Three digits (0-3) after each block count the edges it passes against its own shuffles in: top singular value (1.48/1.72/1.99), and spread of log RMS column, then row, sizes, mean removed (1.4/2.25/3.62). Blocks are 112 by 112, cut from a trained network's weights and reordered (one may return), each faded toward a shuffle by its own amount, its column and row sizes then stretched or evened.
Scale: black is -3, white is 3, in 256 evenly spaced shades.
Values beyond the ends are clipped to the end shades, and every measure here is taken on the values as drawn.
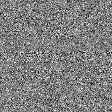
0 0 2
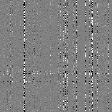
3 3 1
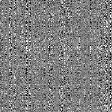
3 3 1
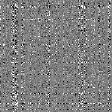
1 3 2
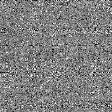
0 1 2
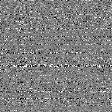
1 1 3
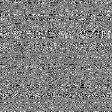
0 1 3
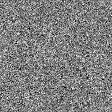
0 0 1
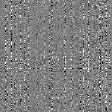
2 3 1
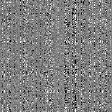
1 3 2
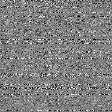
1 1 3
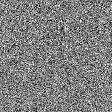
0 0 1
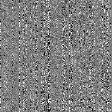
0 3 1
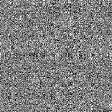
3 2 1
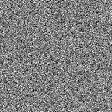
2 0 0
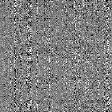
2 3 1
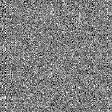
1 2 0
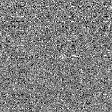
3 0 2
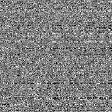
3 0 2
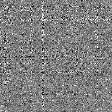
1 2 2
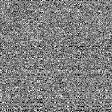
3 1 2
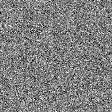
0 0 1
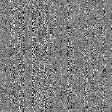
1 3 1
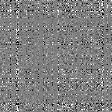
0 3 3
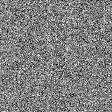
0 0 1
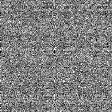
2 1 0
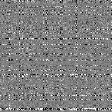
3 2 3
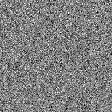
2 0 0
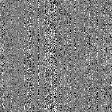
1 3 0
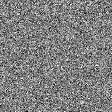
0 0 1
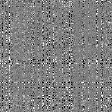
1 3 2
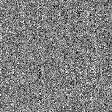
0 1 0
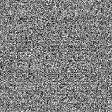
3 1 0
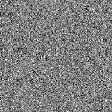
2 1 1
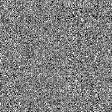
2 2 1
